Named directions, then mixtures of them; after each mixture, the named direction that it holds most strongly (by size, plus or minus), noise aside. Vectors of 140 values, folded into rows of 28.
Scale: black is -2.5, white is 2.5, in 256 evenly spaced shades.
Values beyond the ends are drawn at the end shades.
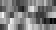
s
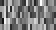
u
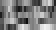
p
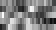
s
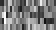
u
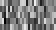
u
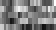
p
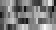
p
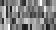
u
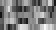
p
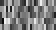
u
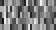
u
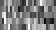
u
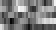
s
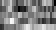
p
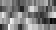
s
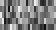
u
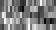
s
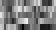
p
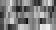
p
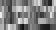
p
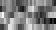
s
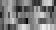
p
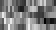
s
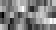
s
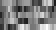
p
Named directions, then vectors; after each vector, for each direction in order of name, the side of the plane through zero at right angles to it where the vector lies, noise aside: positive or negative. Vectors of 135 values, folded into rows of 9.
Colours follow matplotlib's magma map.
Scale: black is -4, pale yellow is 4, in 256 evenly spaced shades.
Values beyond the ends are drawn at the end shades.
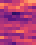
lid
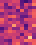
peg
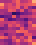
positive, positive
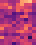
positive, negative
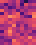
negative, positive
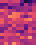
negative, positive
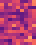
positive, positive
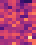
negative, positive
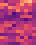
positive, negative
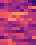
negative, negative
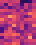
negative, positive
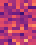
positive, positive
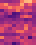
positive, negative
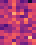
negative, positive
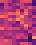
negative, negative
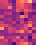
positive, negative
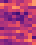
positive, positive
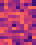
negative, negative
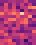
negative, negative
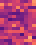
positive, positive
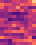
positive, positive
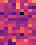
positive, positive
